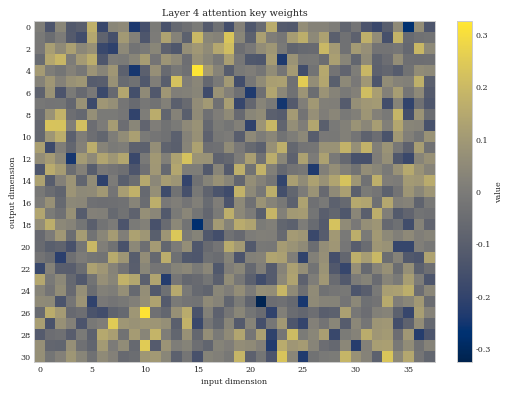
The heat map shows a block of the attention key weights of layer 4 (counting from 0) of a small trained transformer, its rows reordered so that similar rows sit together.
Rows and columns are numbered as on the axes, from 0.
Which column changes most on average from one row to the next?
25
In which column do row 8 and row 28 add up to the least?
22
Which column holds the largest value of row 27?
7
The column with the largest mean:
31
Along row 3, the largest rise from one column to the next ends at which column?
24
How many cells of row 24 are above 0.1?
5
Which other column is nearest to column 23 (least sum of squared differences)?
33
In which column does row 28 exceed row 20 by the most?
35
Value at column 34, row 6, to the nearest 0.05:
0.1
